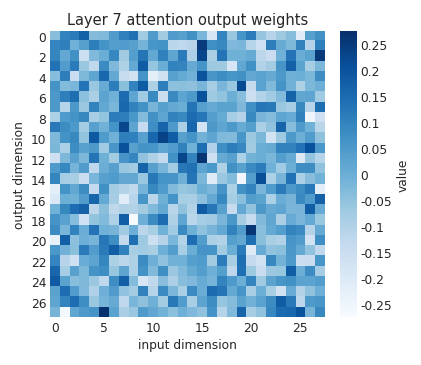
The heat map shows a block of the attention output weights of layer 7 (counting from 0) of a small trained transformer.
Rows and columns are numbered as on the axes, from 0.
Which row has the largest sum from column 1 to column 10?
10
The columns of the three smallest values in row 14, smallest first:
19, 16, 3
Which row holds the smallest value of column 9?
24
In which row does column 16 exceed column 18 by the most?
17
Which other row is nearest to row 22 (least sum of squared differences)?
23
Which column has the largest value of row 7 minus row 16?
7
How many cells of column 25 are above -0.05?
21
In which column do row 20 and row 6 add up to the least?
11
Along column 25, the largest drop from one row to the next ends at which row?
12
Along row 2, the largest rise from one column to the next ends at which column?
15
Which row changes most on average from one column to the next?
20
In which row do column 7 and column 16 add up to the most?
9
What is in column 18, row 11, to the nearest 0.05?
0.1
